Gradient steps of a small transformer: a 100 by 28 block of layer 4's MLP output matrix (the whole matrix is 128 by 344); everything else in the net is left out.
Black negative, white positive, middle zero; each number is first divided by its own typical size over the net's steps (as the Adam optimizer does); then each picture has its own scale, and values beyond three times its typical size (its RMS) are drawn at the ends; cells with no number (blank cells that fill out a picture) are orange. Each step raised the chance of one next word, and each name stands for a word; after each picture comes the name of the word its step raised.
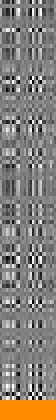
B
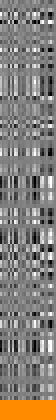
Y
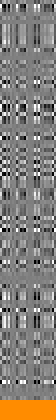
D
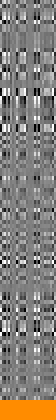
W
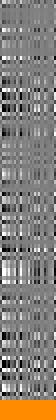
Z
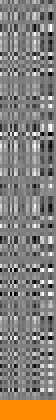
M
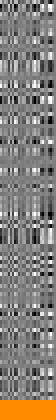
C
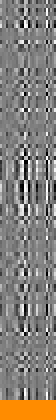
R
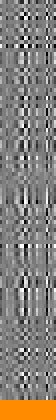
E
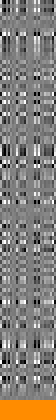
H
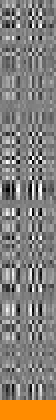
R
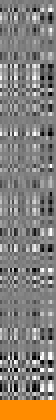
Z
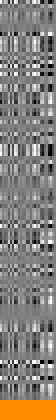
H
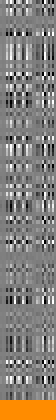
H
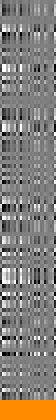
M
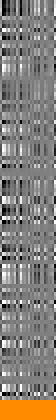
B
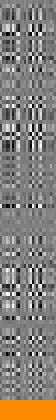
M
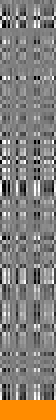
R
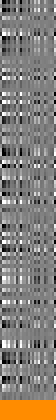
H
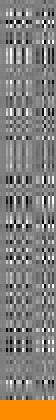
Y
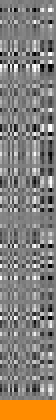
W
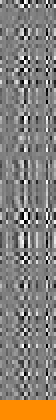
C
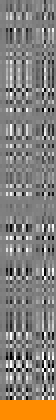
Z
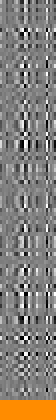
M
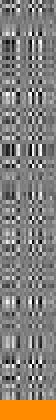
H
